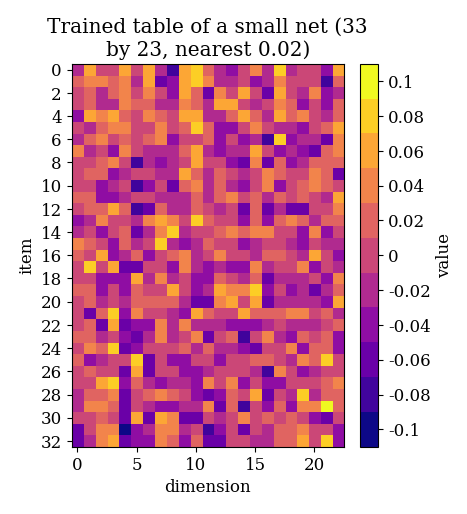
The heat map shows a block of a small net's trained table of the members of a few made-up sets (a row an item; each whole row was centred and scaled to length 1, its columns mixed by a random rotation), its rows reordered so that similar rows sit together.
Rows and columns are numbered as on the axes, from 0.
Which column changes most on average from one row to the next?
14
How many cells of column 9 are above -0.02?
20
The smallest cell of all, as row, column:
31, 4
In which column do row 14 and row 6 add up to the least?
21
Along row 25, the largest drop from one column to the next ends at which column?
6
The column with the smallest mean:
16
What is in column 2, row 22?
-0.06
